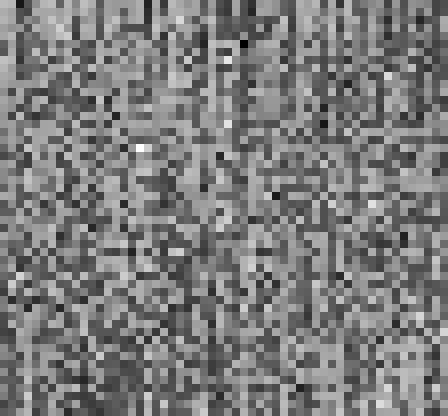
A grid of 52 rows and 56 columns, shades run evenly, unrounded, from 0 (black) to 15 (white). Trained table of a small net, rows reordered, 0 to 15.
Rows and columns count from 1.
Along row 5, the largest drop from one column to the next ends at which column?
10
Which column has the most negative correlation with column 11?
43
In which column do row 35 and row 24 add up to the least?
22
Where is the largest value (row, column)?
19, 18
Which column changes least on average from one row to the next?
27
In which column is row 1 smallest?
3
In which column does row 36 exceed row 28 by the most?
32
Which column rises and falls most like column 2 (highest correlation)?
15
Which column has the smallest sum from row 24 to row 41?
39
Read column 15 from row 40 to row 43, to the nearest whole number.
10 5 5 5
